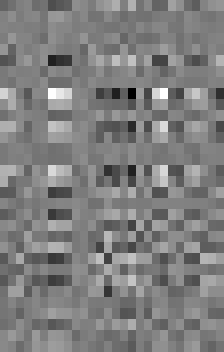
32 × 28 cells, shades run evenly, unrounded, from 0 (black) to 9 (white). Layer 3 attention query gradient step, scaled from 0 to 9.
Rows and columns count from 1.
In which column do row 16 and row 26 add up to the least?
14
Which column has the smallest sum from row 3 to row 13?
17
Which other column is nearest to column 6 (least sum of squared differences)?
5
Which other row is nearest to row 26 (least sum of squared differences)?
24
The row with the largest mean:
9
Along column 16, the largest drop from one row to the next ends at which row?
25
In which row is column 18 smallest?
22
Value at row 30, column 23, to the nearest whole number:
5
